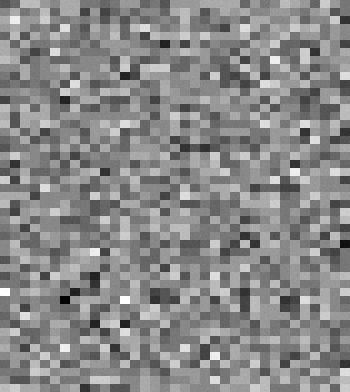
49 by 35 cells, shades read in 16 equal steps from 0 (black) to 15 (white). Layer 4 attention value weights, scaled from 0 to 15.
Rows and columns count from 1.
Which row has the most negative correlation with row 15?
31
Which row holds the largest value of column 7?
44
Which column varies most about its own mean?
35
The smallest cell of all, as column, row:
7, 38
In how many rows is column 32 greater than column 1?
24
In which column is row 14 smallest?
19
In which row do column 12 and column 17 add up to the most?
41
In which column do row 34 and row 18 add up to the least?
34
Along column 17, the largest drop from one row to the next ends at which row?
6
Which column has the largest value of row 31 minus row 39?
25
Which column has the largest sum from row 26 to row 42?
13
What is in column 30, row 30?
5
